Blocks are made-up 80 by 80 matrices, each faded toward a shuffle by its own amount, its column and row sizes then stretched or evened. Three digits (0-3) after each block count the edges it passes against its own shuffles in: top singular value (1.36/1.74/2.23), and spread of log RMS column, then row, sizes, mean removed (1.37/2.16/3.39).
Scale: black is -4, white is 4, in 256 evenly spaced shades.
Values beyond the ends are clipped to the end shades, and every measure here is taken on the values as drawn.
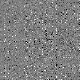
1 2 1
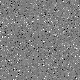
0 1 0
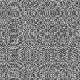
3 0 1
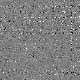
1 1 2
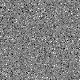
0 0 1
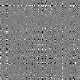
3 2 2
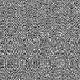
3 0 1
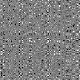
3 2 1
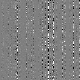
3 3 0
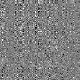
3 2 1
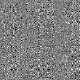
2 2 1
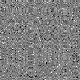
3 0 0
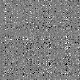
2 2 2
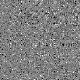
2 1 1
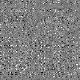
2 1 2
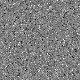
0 1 0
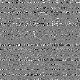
2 1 3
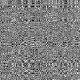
3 1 2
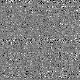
1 1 2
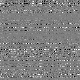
2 0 3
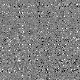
0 1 2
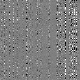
3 3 1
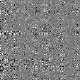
2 2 2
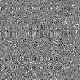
3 0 1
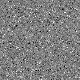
0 0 1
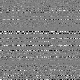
3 0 3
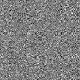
2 1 1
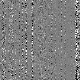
1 3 0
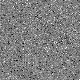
1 0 0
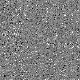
0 1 1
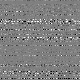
1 0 3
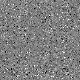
0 1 1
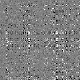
3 2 2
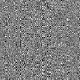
3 2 1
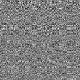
3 0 2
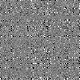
2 2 2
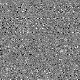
1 0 2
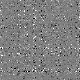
1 2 2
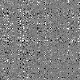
1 2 2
